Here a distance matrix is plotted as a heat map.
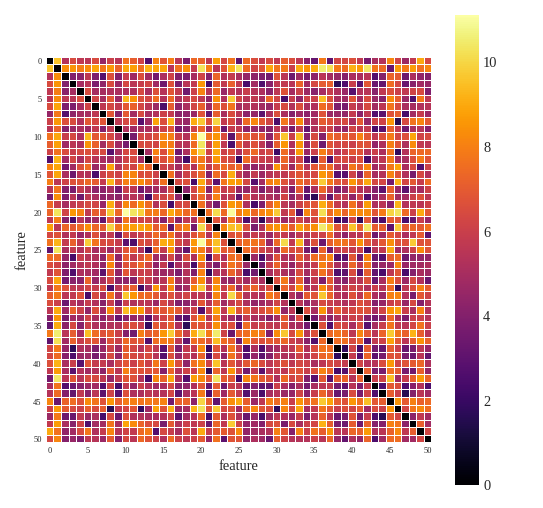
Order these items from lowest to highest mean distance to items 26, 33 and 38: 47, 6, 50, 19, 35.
47, 50, 6, 19, 35
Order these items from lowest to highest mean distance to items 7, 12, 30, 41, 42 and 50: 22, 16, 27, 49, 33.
27, 33, 49, 16, 22
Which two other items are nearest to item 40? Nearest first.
4, 18
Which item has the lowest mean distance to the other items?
43
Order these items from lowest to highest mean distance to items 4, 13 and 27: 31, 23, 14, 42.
42, 23, 14, 31
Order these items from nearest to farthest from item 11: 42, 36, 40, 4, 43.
36, 43, 4, 40, 42
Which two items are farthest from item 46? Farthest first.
20, 22
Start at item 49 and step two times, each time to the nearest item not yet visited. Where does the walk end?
2
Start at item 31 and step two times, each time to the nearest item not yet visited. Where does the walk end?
48
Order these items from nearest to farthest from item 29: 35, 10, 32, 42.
10, 32, 35, 42
